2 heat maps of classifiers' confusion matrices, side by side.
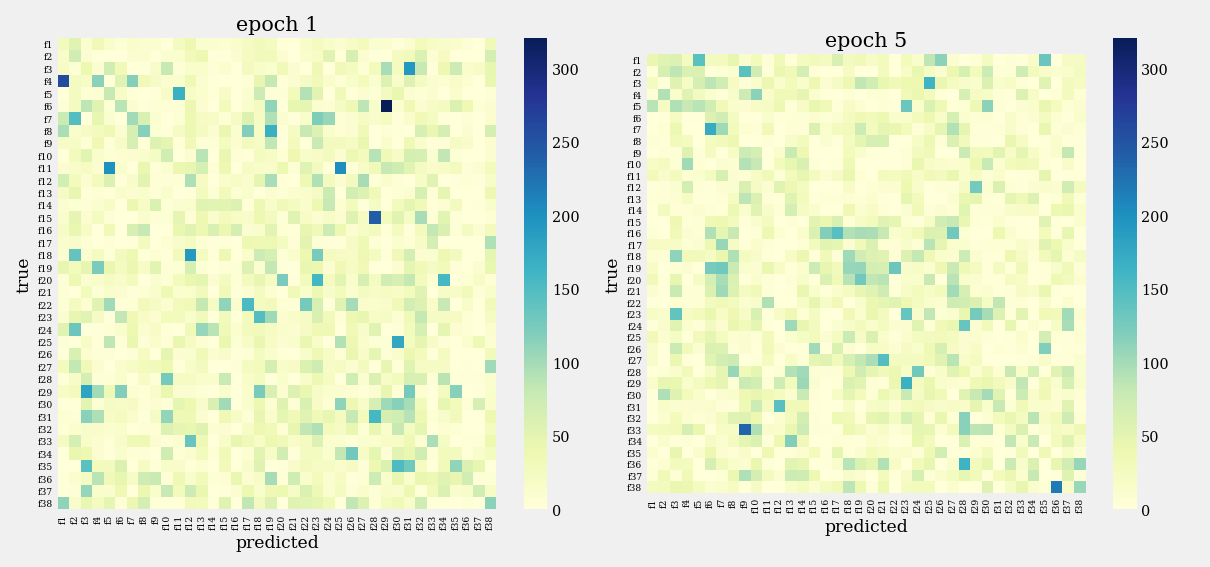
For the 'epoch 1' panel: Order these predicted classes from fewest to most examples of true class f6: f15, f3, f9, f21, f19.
f9, f15, f21, f3, f19
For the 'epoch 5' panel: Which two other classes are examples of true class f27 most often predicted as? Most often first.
f21, f20
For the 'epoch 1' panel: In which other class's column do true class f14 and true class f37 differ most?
f3
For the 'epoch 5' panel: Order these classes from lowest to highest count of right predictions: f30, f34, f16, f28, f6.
f28, f6, f34, f30, f16
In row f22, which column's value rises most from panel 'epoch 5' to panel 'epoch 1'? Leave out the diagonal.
f17
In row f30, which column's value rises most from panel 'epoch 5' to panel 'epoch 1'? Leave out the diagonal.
f15
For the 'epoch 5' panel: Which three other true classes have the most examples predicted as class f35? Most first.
f1, f26, f25
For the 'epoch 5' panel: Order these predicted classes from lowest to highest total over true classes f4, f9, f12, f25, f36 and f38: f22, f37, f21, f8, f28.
f22, f8, f21, f37, f28
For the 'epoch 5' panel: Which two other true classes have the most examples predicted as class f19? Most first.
f20, f16
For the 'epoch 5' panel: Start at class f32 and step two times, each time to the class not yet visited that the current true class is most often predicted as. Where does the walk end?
f24
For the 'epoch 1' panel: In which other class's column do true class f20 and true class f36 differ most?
f23
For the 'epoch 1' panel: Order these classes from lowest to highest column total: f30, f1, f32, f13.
f1, f13, f30, f32
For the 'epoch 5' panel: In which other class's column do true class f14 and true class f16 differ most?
f17
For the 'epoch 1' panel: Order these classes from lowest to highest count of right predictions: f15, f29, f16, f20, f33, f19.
f15, f29, f16, f19, f33, f20
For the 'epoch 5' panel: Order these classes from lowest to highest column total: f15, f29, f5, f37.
f5, f15, f29, f37
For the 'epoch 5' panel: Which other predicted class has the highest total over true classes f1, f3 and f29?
f25
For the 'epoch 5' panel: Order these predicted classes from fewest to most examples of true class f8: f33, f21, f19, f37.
f37, f33, f19, f21
